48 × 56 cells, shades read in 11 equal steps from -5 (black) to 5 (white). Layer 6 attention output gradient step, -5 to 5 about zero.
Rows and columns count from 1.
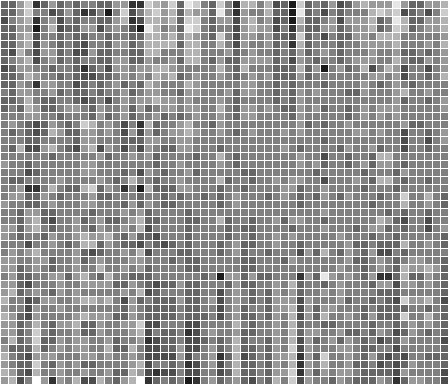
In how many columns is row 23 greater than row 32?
20
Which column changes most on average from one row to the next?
51
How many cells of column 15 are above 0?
7
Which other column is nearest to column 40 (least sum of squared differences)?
26
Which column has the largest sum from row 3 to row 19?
24
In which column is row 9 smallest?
41
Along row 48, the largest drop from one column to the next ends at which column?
19
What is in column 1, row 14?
-1
